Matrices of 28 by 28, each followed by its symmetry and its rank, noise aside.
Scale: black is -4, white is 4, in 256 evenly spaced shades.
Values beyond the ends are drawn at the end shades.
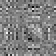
antisymmetric, rank four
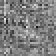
no symmetry, rank five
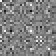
symmetric, rank three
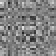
no symmetry, rank three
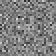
no symmetry, rank four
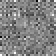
symmetric, rank three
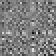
symmetric, rank three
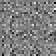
no symmetry, rank five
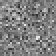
symmetric, rank four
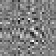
no symmetry, rank three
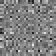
symmetric, rank three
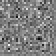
no symmetry, rank four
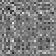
symmetric, rank three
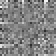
symmetric, rank four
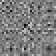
symmetric, rank five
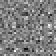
antisymmetric, rank four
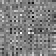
no symmetry, rank four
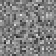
no symmetry, rank five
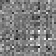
symmetric, rank three
